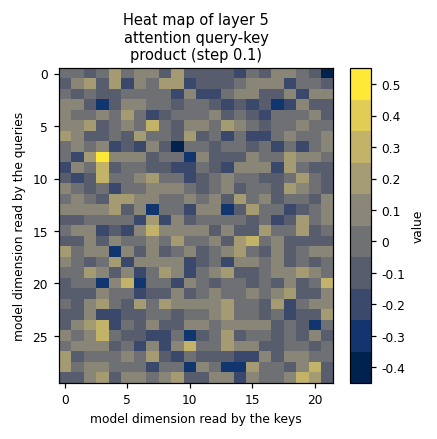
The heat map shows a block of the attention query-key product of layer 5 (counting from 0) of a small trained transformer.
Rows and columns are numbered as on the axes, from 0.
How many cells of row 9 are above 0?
6
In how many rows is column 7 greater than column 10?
17
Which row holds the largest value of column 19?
29
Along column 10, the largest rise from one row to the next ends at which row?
26
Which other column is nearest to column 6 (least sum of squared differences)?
8
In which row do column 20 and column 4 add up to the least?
24
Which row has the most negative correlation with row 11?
13
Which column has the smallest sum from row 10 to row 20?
10
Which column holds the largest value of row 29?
19
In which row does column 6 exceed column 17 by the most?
3
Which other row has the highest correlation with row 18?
1
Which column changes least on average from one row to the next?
12
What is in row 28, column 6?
0
